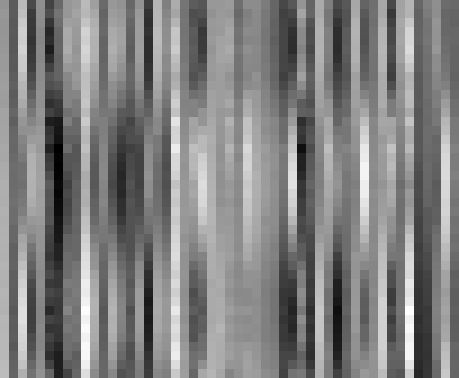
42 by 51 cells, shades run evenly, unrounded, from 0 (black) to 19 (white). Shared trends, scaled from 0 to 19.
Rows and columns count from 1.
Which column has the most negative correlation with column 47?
1
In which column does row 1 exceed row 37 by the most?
48
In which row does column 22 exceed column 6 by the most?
17
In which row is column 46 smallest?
21
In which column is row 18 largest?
41
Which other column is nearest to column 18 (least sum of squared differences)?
11
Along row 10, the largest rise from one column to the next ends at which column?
18
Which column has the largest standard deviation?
33
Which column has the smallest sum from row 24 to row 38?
7
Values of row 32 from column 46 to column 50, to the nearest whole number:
17 4 5 9 12
